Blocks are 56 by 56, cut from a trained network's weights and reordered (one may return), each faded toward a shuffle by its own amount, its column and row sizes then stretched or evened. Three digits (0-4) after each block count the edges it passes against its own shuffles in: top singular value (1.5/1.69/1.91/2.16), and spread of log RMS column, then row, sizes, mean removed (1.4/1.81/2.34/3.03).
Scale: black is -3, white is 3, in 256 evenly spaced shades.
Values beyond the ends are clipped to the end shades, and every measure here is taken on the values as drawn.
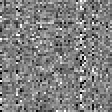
2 3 0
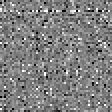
2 2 1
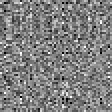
3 2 0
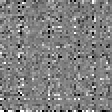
0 3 3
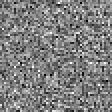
2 0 0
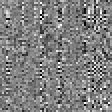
4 4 0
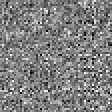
2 2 2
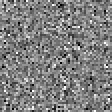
0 2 0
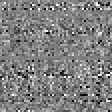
0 2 4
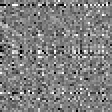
4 2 3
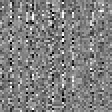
2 4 0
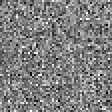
1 1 0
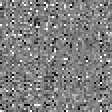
2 3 2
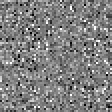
1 2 0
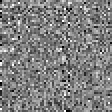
2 2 0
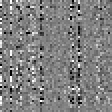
2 4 2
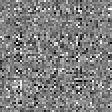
0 3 3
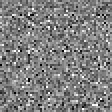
1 1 2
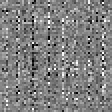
2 4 2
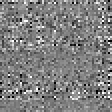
1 3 4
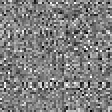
4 2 2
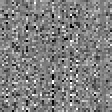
0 4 1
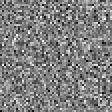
3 0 1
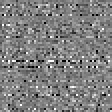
0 0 4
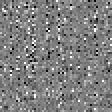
0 4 0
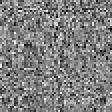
2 0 1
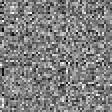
4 2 1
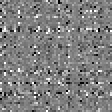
2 3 3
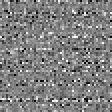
1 1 4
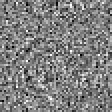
1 1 0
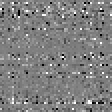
0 2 4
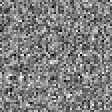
2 0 0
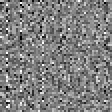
1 3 0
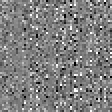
2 4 0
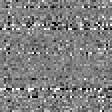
1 1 4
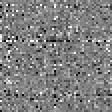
1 2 2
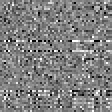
4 1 3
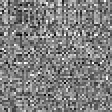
4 0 2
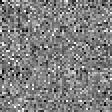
3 1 1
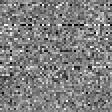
2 0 3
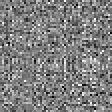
4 2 1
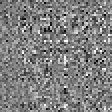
3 3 2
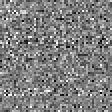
0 1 3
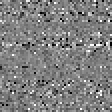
0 0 3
